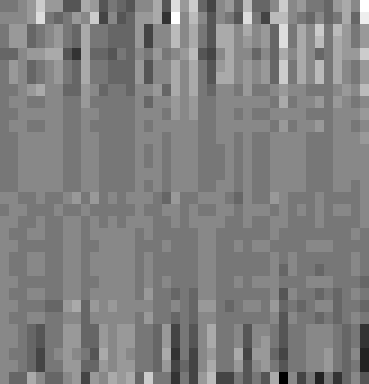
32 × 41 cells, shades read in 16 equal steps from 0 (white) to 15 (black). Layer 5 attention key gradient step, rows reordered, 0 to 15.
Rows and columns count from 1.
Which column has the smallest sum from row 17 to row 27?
9
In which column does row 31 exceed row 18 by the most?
41
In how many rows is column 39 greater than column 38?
10
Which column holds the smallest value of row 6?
32
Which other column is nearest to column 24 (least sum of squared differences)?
15
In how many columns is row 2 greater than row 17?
12
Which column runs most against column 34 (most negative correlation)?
13
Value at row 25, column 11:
7
